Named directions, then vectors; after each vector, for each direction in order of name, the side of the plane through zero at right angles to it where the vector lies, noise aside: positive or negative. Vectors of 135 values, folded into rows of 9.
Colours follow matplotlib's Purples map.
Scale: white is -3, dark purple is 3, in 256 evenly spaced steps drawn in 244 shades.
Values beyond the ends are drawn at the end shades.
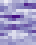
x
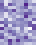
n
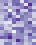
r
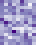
positive, negative, negative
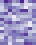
negative, negative, negative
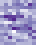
negative, positive, positive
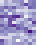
negative, negative, positive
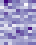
negative, positive, negative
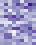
negative, positive, positive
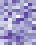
positive, positive, negative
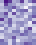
negative, negative, negative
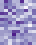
negative, negative, negative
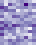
positive, negative, positive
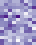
negative, negative, positive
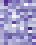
negative, positive, negative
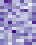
negative, negative, negative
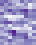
positive, negative, negative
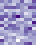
negative, negative, positive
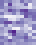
positive, negative, negative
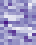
positive, negative, negative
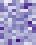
positive, positive, positive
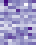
negative, positive, negative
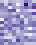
positive, negative, positive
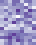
positive, positive, negative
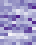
negative, negative, positive
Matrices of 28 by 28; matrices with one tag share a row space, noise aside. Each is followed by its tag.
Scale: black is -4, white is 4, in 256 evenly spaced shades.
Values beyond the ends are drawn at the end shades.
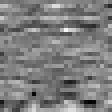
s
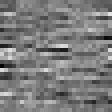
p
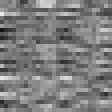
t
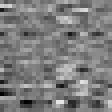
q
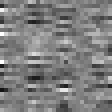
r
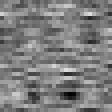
s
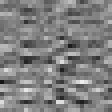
q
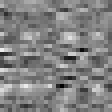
q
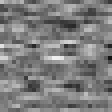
s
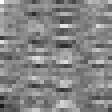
r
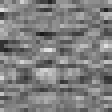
t
